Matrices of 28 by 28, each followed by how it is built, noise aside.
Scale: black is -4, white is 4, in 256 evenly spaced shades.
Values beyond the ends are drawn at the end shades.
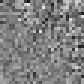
upper triangular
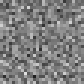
repeating columns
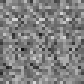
repeating columns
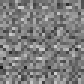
repeating columns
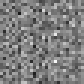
repeating rows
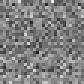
repeating columns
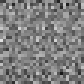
repeating columns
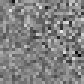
upper triangular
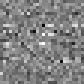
uneven rows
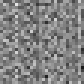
repeating rows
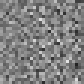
repeating rows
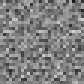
repeating columns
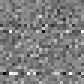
uneven rows
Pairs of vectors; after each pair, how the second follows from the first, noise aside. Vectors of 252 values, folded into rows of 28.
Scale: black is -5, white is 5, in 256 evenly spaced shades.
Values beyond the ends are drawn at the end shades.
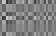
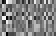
negated, scaled up.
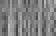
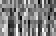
negated, scaled up.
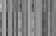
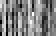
scaled up.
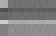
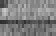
negated.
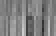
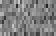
shuffled.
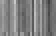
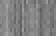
reversed, negated, shrunk.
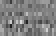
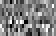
scaled up.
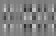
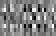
scaled up.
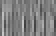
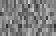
shuffled.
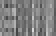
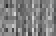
copied.
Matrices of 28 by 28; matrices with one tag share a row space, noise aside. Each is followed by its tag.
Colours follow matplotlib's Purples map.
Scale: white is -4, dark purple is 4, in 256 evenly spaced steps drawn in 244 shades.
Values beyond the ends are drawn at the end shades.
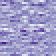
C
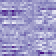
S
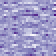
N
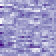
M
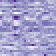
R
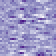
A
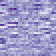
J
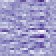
C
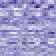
R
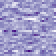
N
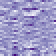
N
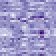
C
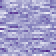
J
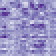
C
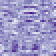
N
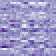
C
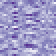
N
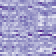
S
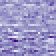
R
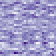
R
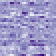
C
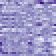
S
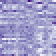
S
